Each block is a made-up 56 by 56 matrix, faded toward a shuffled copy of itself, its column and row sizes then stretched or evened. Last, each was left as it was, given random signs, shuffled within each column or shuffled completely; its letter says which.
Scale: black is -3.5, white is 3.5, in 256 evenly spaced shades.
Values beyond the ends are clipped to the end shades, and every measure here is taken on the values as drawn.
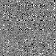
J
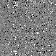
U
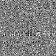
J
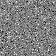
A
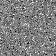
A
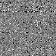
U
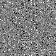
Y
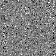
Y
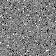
A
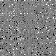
J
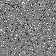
A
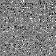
U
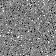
A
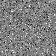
A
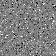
A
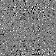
U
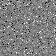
A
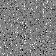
Y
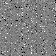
Y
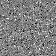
A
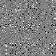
J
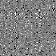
J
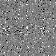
U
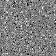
Y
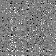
J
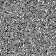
A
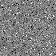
A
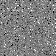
Y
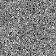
Y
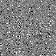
U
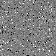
Y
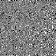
J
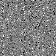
Y
